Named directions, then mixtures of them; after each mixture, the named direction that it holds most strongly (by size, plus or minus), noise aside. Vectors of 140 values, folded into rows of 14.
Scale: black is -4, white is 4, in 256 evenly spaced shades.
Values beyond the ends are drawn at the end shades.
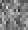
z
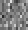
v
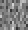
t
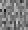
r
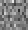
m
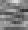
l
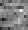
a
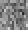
r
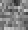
l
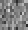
v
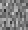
r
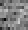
a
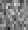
z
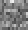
l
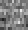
a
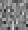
r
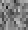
z
